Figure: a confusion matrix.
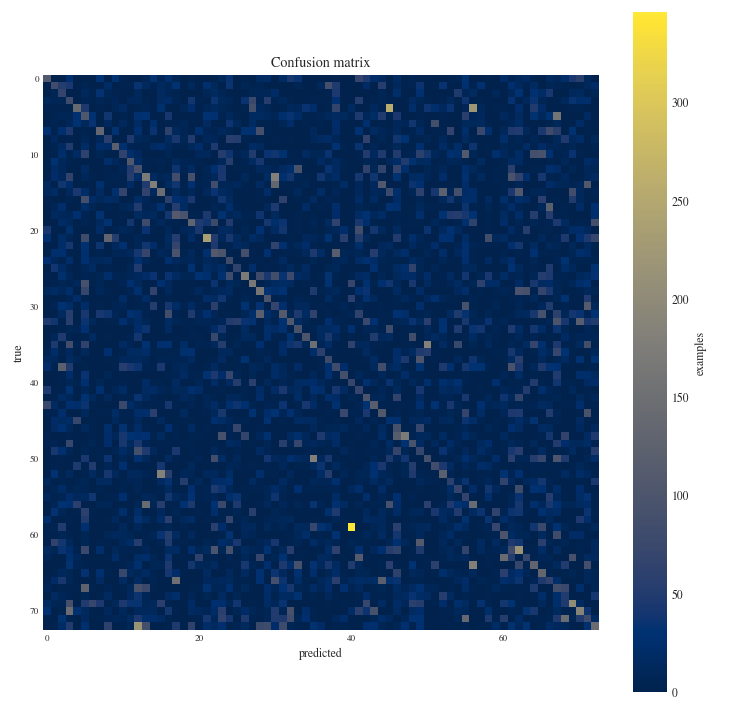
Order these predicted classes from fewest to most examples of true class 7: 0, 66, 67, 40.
40, 0, 67, 66
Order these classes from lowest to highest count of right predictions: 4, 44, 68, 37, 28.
68, 37, 44, 4, 28
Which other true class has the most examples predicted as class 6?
69
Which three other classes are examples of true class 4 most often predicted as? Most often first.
45, 56, 27
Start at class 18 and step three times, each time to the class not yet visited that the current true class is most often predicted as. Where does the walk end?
44
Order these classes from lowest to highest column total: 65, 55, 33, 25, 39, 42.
39, 25, 33, 42, 65, 55
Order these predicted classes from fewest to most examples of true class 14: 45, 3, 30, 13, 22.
45, 3, 13, 22, 30
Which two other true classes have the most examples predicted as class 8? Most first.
21, 72
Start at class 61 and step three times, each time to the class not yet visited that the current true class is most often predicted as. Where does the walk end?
33
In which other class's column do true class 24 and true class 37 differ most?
49
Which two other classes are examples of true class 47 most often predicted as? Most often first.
46, 23
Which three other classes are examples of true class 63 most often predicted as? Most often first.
60, 41, 69
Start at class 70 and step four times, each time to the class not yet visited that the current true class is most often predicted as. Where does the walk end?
67
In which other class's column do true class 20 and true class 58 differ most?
41
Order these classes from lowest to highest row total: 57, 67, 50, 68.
68, 57, 67, 50
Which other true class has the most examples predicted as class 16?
31
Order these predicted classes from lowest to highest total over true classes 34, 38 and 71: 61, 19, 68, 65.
19, 65, 61, 68
